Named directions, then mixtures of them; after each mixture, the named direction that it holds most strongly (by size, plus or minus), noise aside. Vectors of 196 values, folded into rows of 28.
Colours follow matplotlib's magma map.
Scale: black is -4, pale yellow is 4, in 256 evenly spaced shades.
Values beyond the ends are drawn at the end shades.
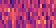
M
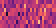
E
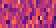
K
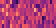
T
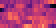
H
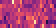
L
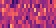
T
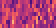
K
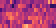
H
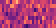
T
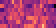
H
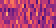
M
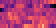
H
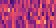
M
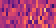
K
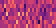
E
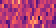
K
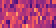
T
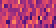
K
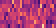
L
